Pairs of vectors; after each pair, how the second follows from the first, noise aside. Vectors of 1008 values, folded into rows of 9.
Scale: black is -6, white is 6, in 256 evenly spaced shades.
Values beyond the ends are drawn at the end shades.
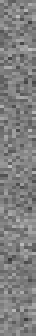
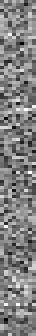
wrapped around, scaled up.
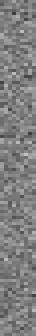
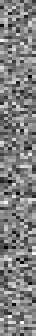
reversed, negated, scaled up.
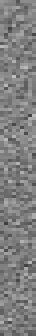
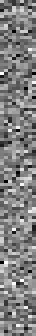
wrapped around, scaled up.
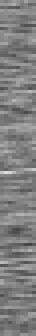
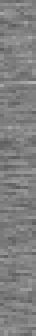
wrapped around, shrunk.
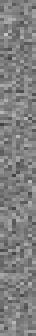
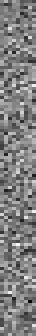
reversed, negated, scaled up.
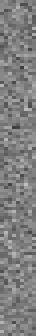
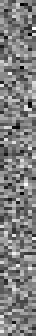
scaled up.
